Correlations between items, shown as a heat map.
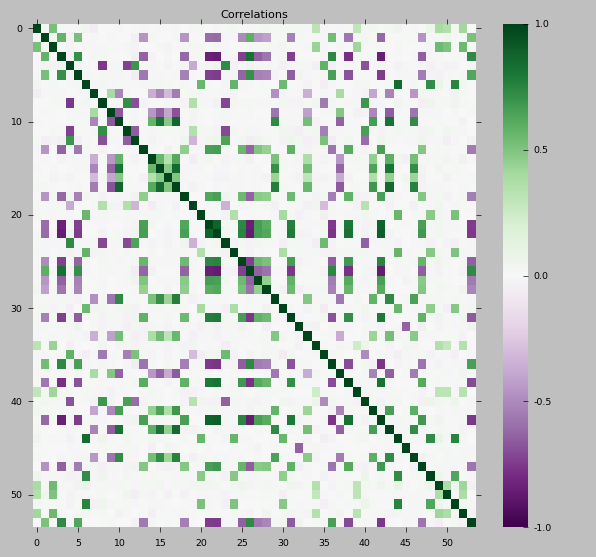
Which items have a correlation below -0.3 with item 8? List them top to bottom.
4, 12, 23, 35
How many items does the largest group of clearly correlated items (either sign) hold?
17
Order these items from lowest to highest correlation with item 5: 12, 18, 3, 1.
18, 12, 1, 3
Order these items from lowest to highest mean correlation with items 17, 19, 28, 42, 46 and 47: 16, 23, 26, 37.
26, 37, 23, 16
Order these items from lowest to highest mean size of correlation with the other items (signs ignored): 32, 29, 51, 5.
32, 51, 29, 5
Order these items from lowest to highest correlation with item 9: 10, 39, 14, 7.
10, 14, 39, 7
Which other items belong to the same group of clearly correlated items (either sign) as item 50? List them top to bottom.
0, 2, 34, 39, 49, 52
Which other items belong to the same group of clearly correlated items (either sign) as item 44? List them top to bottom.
6, 20, 24, 30, 48, 51
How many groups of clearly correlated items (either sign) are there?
6
